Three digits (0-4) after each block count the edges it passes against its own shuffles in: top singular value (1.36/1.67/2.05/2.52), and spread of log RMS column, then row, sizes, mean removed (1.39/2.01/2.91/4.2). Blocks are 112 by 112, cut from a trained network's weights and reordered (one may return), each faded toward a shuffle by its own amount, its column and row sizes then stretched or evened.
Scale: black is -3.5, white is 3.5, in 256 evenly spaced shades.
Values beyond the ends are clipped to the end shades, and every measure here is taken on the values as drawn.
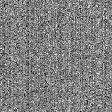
2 1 0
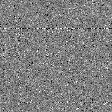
2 1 1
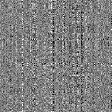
3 3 1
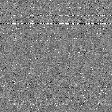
3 1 2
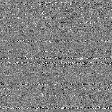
0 1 3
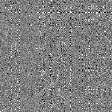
3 3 1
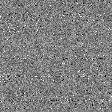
0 0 2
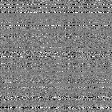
2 0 4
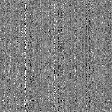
2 3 0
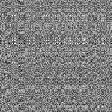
4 1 1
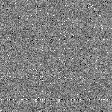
2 1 1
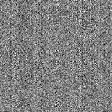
2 1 1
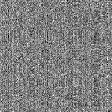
3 1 0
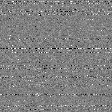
2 0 3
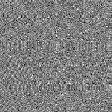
4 0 0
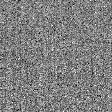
1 0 1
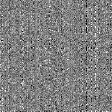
2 3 1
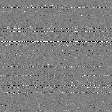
4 0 3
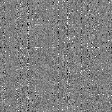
1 3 0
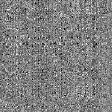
2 2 2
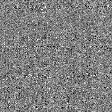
1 1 2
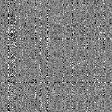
3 3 1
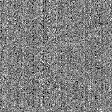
2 2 0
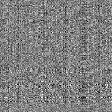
3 1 2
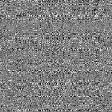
4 2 3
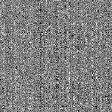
2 2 2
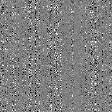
2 4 1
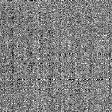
2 1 2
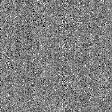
1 2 0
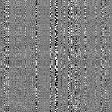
4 4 0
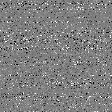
0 0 3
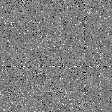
1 1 1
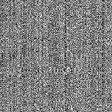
3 1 1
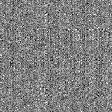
2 0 1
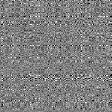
4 2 3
